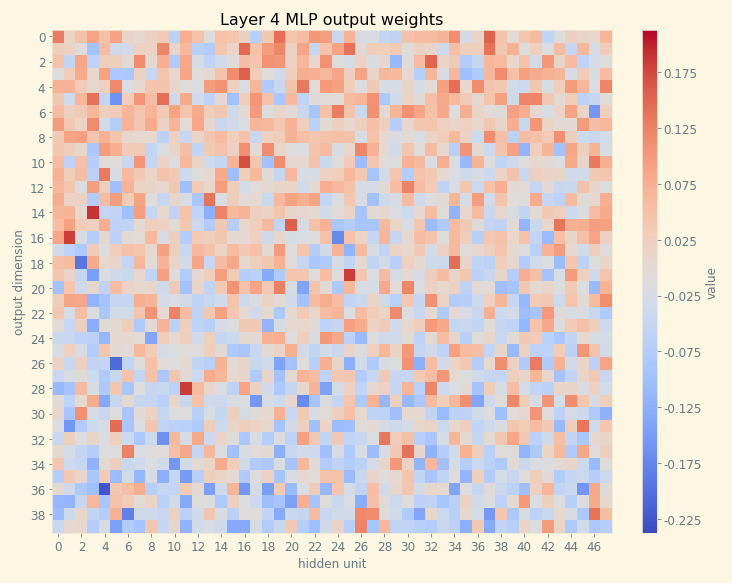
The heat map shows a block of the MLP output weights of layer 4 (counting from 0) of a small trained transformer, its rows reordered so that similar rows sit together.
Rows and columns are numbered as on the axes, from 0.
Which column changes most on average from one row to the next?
5
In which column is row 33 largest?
30
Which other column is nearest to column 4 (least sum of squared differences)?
20
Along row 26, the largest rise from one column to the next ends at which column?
41
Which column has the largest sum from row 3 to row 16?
0
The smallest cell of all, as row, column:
36, 4
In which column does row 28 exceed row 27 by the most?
11
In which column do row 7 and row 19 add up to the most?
25
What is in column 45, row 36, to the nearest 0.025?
-0.15
